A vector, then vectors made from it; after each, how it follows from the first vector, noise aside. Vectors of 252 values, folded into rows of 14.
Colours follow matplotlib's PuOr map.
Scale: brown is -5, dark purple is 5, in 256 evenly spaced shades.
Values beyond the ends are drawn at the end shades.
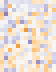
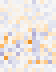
negated, partly zeroed.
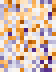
reversed, scaled up.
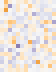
negated, partly zeroed.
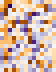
negated, scaled up.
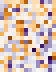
reversed, scaled up.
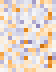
reversed, negated.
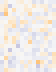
negated, shrunk.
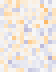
reversed, shrunk.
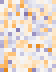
wrapped around, negated.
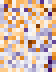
reversed, scaled up.
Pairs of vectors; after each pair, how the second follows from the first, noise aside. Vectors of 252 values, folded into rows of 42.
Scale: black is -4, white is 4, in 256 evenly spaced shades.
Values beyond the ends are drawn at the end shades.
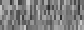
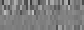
wrapped around, partly zeroed.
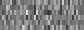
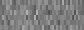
shrunk.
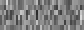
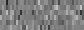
negated, partly zeroed.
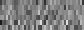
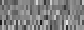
sign-scrambled.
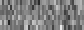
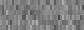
wrapped around, negated, shrunk.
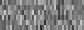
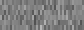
negated, shrunk.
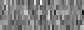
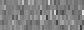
negated, partly zeroed.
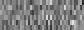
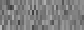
reversed, negated, shrunk.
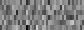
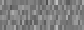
reversed, negated, shrunk.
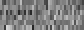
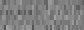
shrunk.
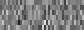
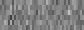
wrapped around, negated, shrunk.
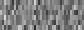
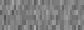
negated, shrunk.
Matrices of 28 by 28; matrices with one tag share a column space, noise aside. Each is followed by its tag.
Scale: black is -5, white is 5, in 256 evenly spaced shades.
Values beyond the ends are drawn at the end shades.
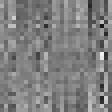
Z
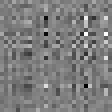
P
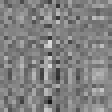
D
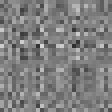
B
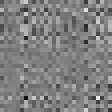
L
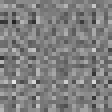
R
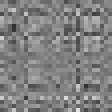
L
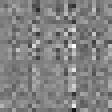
B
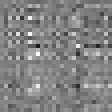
P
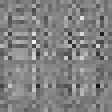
P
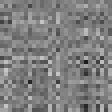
R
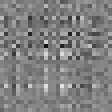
P
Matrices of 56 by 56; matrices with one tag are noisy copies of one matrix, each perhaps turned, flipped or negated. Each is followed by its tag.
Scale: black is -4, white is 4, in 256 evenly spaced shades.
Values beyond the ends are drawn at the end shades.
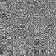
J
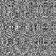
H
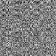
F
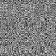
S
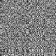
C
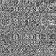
J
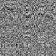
H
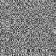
C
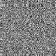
C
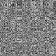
J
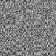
F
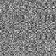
F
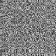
C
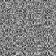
F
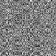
F
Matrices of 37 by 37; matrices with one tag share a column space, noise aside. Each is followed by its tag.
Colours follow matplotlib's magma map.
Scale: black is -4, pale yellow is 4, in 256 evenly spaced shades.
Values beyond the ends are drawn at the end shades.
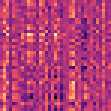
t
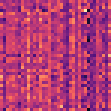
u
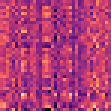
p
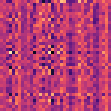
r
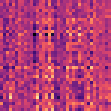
t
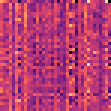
r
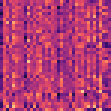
p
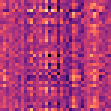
u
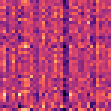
p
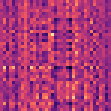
t
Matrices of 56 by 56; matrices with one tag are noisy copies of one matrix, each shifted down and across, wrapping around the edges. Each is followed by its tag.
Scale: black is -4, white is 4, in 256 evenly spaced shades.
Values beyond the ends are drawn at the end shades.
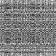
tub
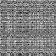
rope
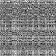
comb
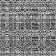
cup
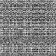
rope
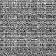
rope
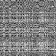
comb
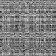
cup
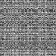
rope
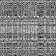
tub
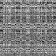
cup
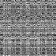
cup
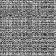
rope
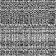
tub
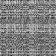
comb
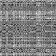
comb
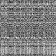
tub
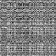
rope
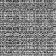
rope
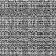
rope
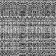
tub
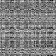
cup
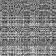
comb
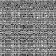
rope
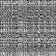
comb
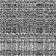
tub
